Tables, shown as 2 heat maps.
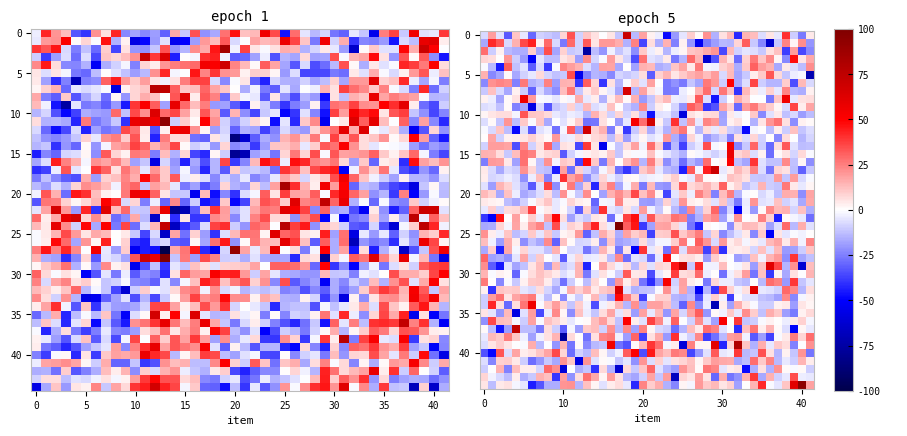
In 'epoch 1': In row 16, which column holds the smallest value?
12
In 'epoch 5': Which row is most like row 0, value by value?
7
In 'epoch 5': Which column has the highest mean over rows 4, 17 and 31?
29
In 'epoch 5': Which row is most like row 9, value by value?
3
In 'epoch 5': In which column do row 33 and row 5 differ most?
41
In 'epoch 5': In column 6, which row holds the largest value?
34
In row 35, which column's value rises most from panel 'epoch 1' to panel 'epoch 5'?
9
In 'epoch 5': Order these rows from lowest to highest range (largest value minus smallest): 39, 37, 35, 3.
35, 3, 37, 39
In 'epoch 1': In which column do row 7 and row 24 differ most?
14
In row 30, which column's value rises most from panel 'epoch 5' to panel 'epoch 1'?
36
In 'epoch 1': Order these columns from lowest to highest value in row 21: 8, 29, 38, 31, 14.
38, 14, 8, 31, 29
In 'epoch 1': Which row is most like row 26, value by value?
1
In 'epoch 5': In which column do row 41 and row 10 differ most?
25
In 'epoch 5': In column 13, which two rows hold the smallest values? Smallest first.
2, 29
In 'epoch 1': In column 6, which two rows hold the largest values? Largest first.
27, 17
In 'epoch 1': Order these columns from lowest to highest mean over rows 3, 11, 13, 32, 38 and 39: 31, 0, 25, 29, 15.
29, 25, 0, 31, 15
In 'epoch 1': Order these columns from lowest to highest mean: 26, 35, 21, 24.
21, 24, 26, 35
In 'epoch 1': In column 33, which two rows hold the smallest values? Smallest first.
22, 24
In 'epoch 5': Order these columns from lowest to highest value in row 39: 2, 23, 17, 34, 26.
17, 34, 23, 2, 26
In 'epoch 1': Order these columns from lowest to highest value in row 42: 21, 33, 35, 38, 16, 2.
21, 2, 16, 35, 33, 38
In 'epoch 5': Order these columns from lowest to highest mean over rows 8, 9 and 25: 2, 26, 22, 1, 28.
28, 2, 1, 22, 26
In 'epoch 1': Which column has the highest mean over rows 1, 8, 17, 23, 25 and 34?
3
